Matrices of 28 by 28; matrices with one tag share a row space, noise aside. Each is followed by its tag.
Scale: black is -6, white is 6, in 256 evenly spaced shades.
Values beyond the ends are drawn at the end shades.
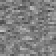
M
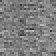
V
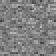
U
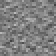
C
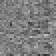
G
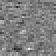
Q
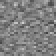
C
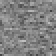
V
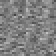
C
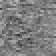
Q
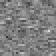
M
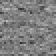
V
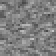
M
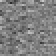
Q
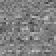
G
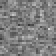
U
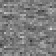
V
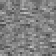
M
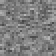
M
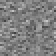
C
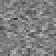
C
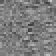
G
